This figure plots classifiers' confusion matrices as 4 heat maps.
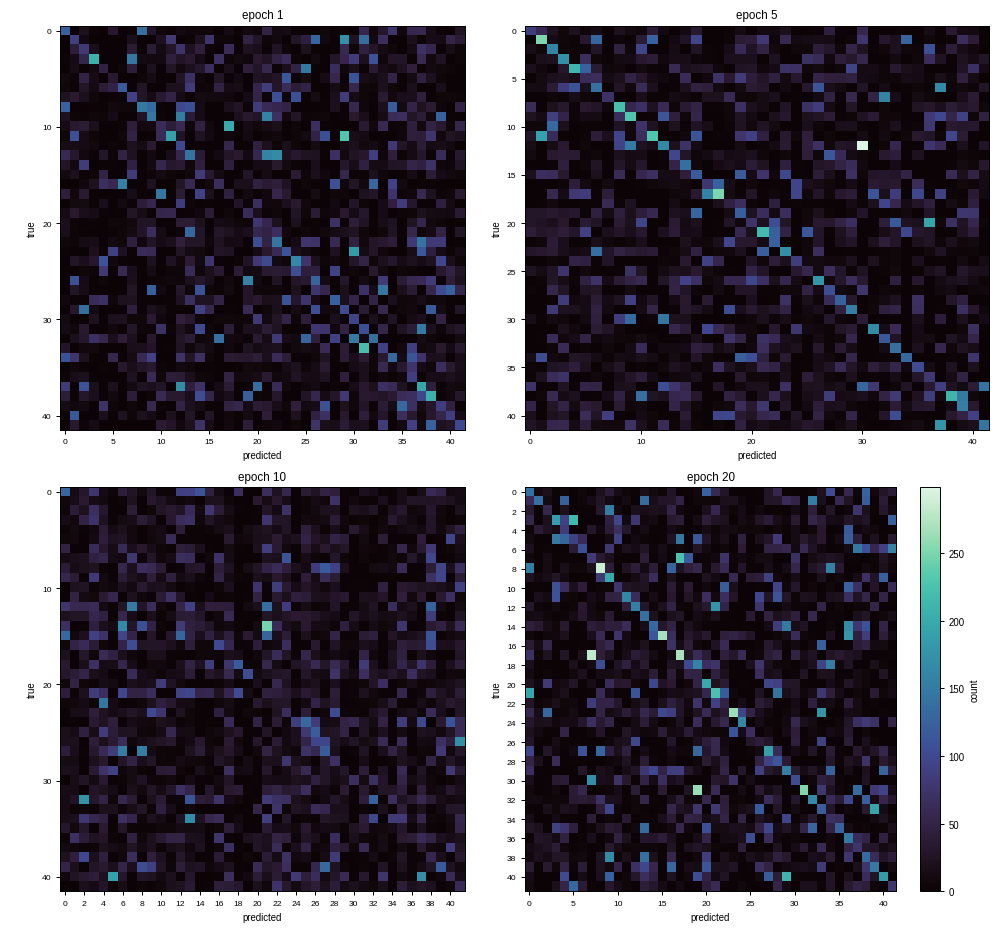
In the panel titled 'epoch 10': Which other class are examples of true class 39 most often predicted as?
27
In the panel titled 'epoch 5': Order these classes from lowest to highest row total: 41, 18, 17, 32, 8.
18, 32, 41, 8, 17
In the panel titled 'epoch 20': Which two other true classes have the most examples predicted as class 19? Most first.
31, 18
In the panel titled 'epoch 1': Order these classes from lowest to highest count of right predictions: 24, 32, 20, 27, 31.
27, 20, 31, 32, 24
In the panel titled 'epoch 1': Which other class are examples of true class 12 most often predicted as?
34
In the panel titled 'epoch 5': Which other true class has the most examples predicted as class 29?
4
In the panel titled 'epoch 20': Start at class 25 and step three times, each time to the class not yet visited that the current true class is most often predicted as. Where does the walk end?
39
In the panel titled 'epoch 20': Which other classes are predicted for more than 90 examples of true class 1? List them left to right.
4, 13, 32, 38
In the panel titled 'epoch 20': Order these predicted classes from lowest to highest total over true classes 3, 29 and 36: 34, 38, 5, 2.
2, 38, 34, 5
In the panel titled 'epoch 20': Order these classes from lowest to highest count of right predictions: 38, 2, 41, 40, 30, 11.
2, 41, 30, 38, 11, 40
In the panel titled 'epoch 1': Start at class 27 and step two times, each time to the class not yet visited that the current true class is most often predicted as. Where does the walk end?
31
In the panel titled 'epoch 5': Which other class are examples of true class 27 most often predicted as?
30
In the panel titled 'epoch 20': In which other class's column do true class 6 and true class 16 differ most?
41
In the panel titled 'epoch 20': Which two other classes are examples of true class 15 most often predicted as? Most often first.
36, 14
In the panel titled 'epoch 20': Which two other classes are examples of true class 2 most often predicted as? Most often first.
9, 37
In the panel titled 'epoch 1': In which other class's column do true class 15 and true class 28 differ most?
23
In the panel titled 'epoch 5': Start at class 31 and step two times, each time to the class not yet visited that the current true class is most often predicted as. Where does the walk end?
17
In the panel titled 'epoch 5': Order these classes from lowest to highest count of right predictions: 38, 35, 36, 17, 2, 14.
36, 35, 14, 2, 38, 17
